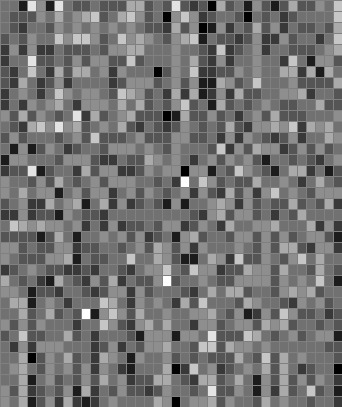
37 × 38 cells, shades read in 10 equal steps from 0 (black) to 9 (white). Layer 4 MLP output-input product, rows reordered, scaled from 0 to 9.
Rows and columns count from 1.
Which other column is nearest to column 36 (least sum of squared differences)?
18
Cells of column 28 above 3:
25
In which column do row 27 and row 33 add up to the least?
4
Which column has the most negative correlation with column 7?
3
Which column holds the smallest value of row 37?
20
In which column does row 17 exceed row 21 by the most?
21
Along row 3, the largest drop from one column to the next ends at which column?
23
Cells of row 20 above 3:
23
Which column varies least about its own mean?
17
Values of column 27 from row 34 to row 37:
4 6 5 4
